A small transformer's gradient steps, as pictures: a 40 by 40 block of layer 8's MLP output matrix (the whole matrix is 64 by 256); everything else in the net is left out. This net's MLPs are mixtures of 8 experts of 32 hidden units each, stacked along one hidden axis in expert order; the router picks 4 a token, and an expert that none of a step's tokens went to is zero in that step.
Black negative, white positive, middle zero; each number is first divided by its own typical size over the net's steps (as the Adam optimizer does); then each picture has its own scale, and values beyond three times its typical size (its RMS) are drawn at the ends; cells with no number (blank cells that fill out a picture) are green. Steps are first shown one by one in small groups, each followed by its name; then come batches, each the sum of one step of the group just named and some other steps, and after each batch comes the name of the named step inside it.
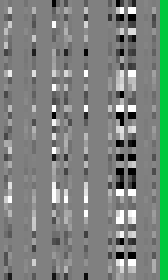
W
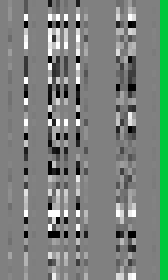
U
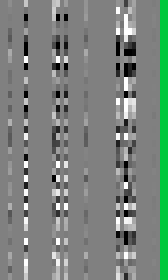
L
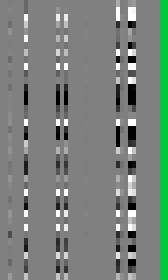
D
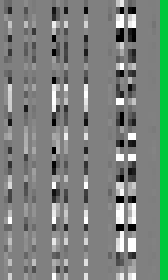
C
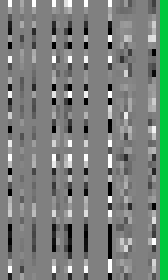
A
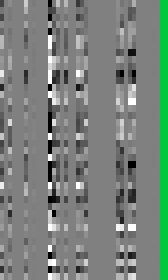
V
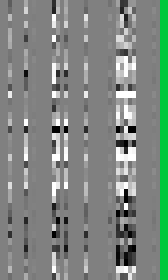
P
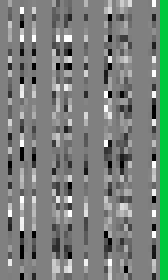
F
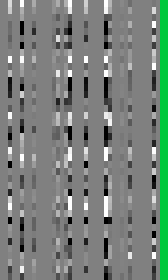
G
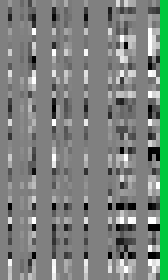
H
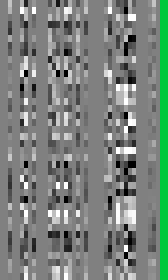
U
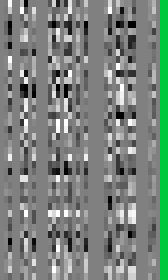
U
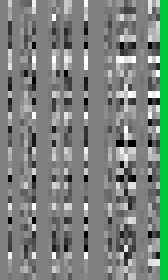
P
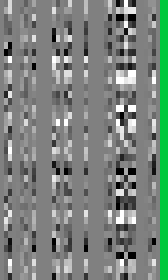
W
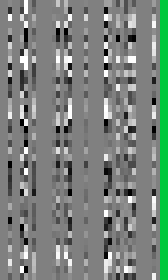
G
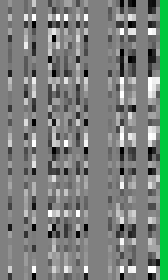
U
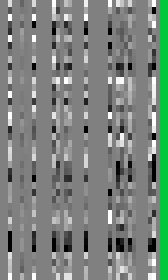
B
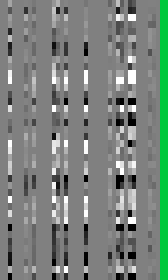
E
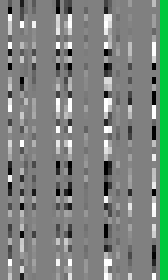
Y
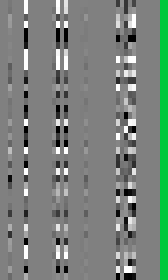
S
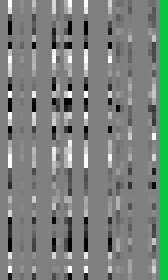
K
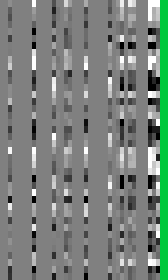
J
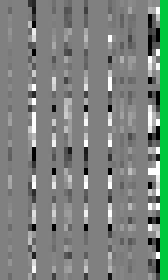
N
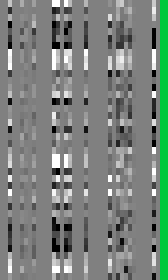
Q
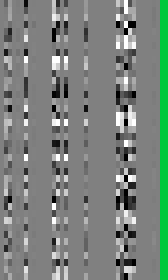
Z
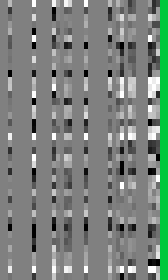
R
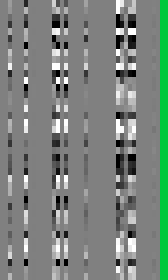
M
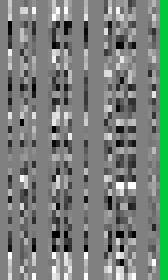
Q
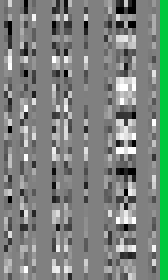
Z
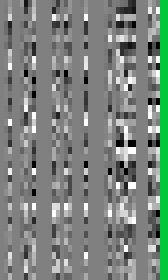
N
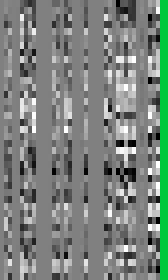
N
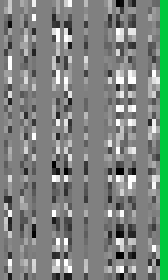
R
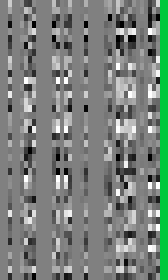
M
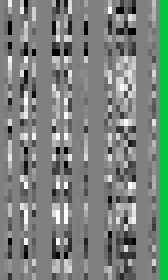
E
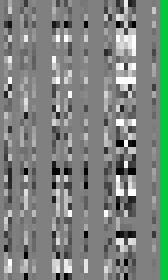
Z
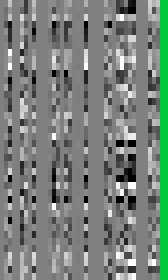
J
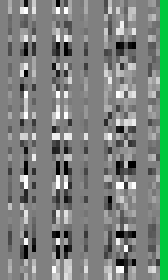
R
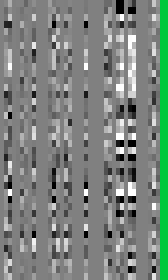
Y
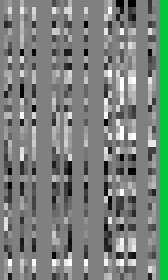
Y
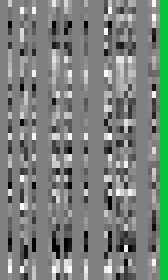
Q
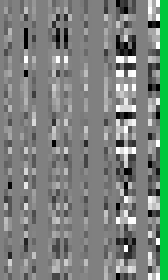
S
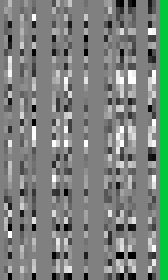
E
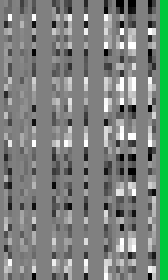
Y
